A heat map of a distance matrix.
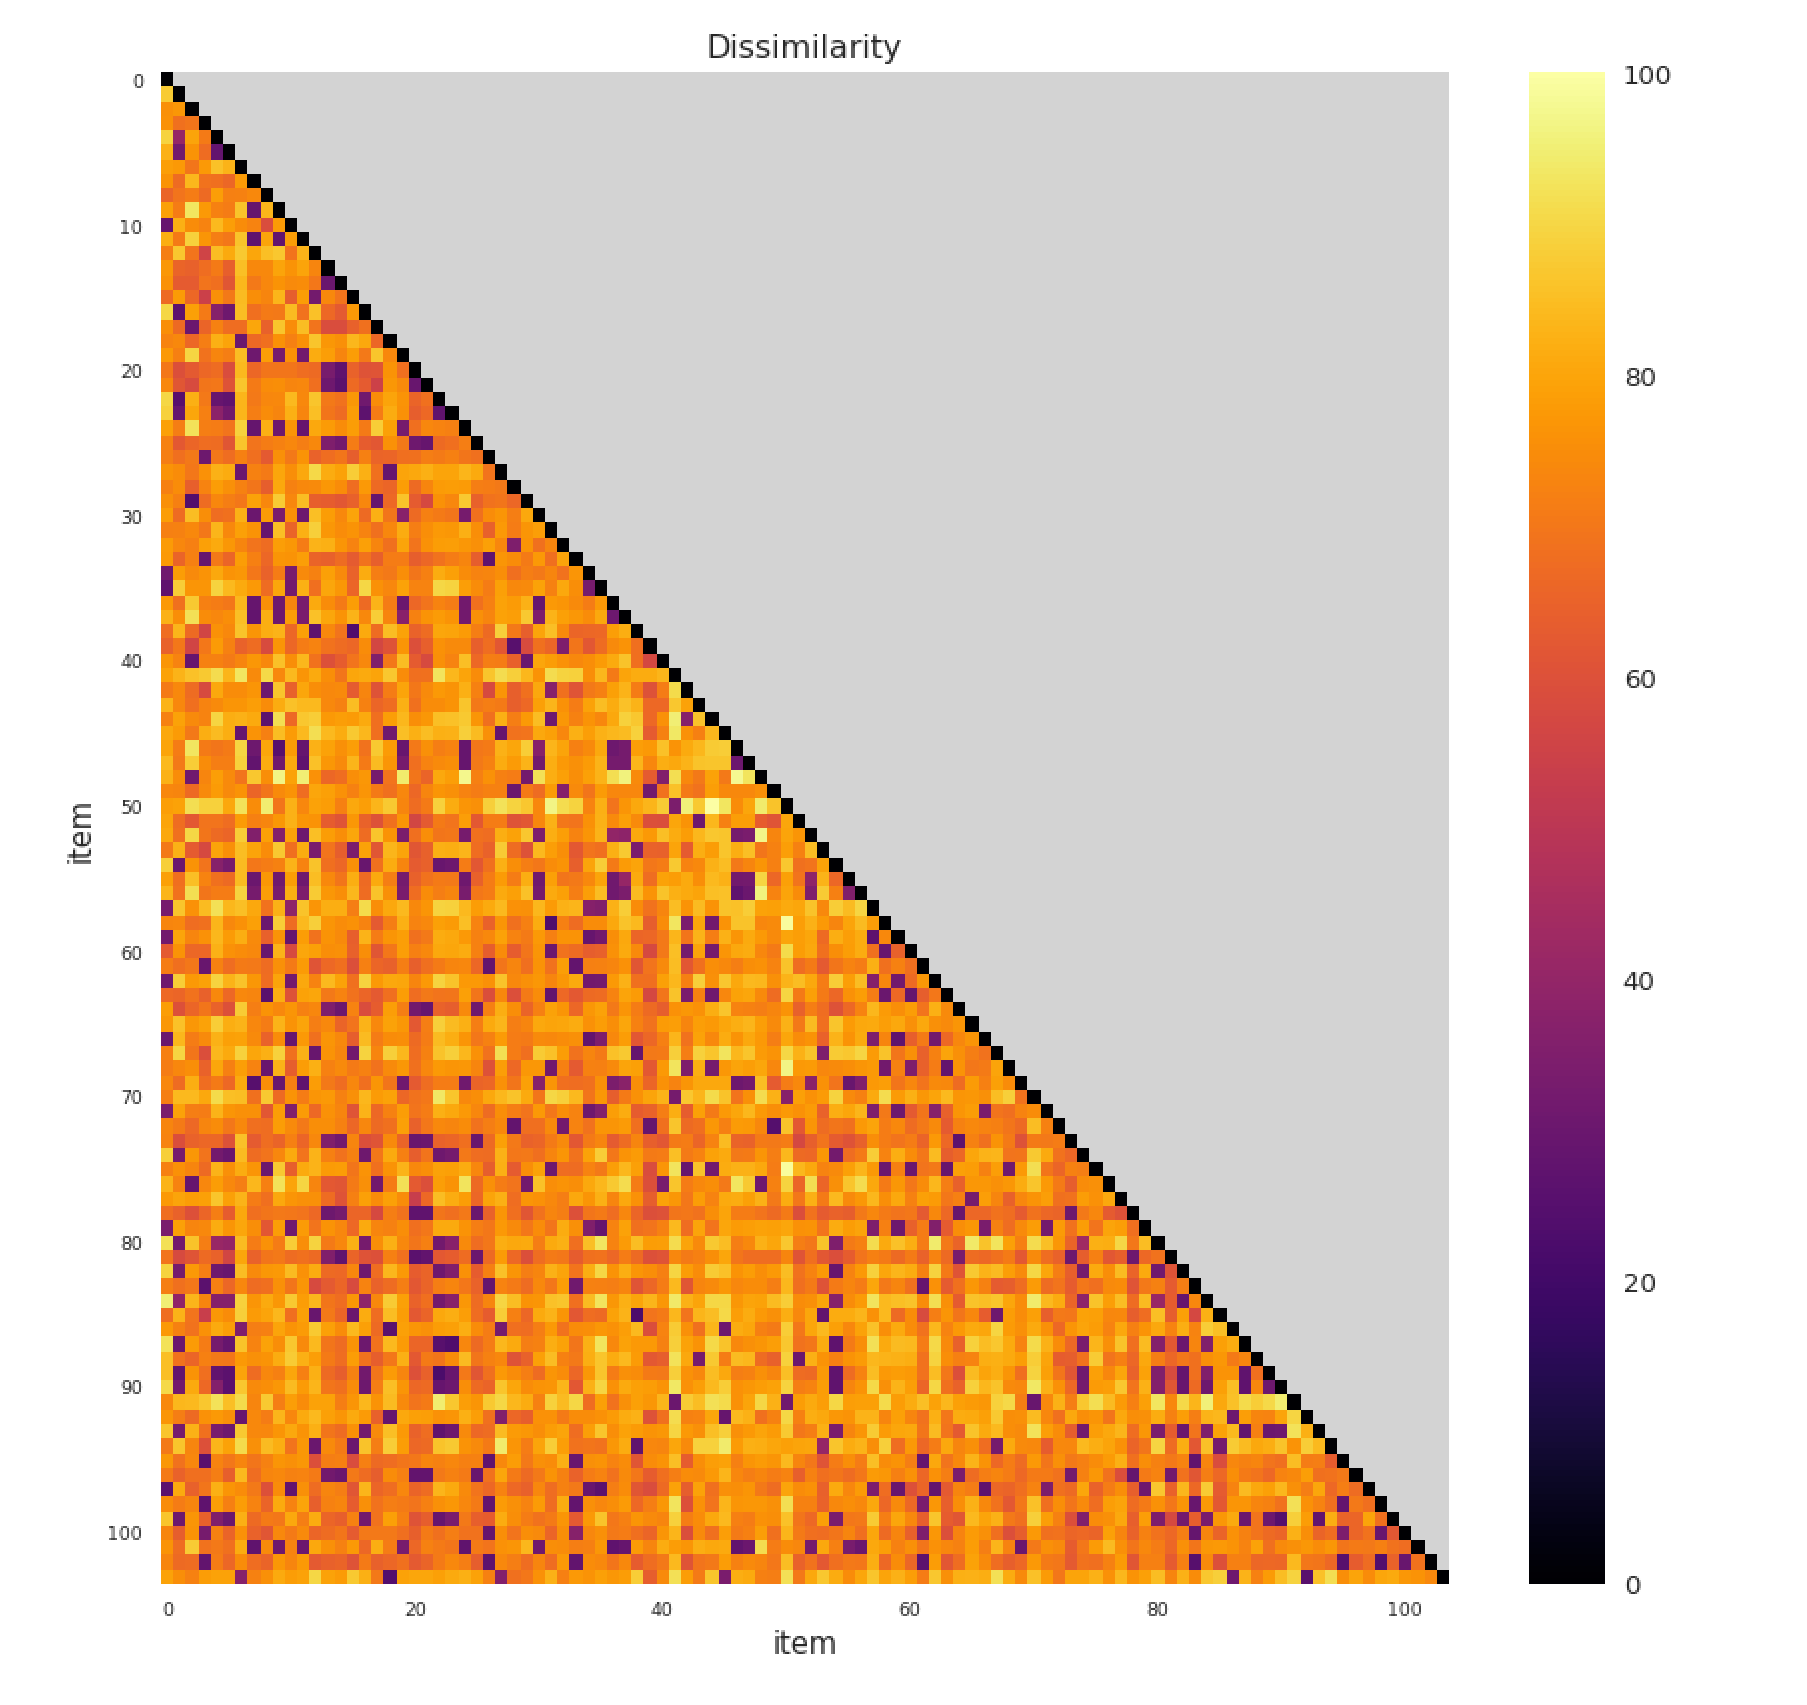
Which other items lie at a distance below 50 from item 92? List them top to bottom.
6, 18, 27, 45, 86, 103
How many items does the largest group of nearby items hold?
16
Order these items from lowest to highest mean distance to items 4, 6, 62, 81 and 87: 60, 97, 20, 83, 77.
20, 97, 83, 60, 77
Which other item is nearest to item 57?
59
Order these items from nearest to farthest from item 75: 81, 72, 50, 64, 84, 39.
39, 72, 81, 64, 84, 50
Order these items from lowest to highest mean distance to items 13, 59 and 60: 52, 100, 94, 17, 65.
17, 100, 94, 65, 52
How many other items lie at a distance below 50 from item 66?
10
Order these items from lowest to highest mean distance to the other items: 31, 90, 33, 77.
33, 90, 31, 77
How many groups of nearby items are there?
13
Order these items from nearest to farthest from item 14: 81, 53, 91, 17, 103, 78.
81, 78, 17, 53, 91, 103
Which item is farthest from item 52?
48
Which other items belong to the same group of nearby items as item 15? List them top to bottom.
12, 38, 53, 67, 85, 94
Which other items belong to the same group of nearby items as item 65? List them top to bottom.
77
